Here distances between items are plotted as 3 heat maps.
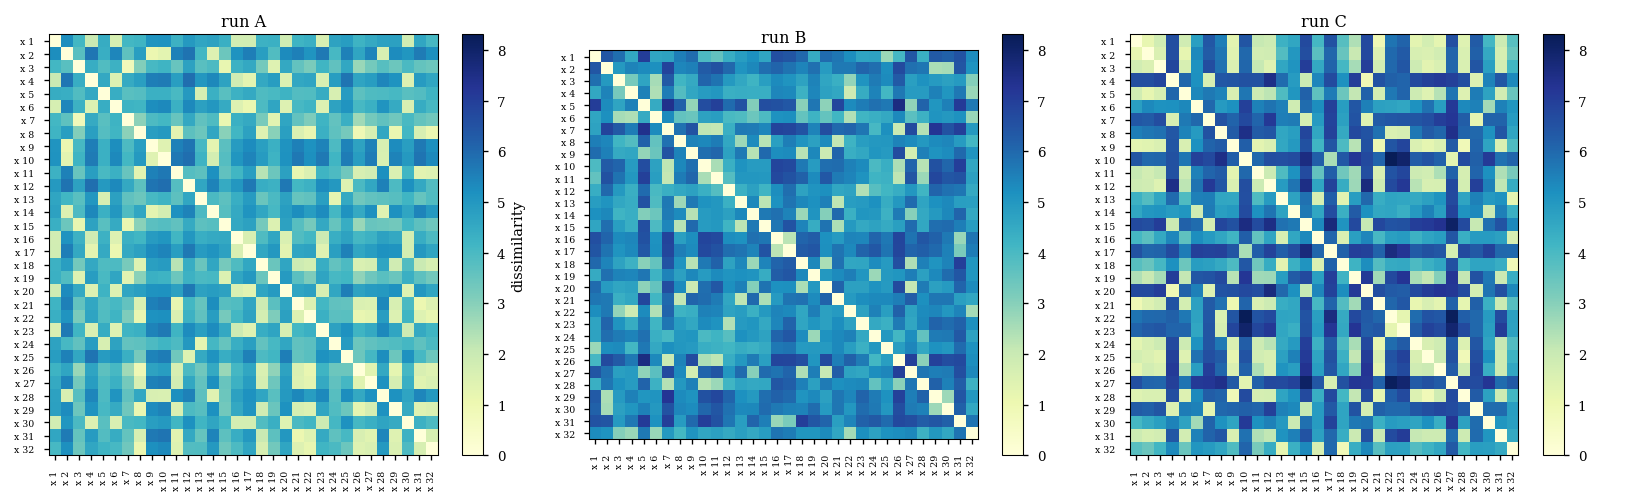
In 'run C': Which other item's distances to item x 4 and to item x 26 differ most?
x 20
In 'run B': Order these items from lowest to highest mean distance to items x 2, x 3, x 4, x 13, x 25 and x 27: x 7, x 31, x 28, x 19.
x 28, x 19, x 31, x 7
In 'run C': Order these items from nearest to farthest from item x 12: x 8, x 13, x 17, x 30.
x 13, x 30, x 8, x 17
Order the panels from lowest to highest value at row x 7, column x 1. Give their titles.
run A, run B, run C
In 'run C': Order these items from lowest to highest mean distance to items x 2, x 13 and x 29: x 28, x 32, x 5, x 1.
x 32, x 5, x 1, x 28
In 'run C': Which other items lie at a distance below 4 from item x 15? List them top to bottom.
x 4, x 7, x 20, x 29
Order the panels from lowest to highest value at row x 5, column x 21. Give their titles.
run C, run A, run B
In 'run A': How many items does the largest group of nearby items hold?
10
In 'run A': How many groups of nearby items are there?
6
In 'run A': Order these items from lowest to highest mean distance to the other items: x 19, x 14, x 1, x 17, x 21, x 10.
x 21, x 19, x 1, x 17, x 14, x 10
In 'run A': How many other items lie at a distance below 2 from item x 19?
3
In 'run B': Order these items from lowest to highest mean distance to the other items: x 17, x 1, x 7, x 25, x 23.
x 25, x 23, x 1, x 7, x 17
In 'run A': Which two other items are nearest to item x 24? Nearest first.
x 13, x 5
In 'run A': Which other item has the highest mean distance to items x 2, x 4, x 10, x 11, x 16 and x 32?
x 12
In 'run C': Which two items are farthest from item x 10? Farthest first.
x 22, x 23
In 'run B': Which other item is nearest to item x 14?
x 9
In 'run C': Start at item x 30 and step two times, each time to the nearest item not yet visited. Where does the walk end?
x 6
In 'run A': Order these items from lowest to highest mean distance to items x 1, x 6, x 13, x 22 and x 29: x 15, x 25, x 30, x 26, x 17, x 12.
x 26, x 30, x 17, x 15, x 25, x 12
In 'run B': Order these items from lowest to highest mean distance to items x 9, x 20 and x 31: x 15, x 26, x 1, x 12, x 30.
x 12, x 30, x 15, x 1, x 26
